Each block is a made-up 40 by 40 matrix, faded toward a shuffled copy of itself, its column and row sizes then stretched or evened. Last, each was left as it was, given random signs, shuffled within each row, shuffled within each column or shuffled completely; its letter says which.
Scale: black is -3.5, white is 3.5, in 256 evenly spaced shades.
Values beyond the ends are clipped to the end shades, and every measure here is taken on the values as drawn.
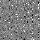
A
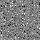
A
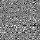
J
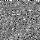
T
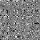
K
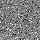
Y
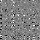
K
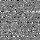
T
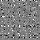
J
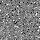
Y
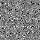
T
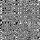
K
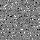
T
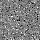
Y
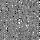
A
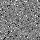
Y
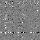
J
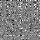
J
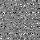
T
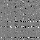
J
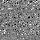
T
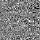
J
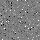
Y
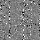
A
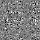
J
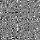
J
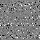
T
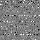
T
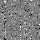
A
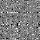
J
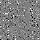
A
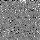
T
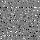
T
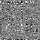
K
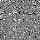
J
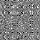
K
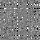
J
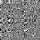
K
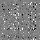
J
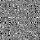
J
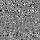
T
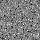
Y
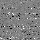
T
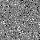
Y
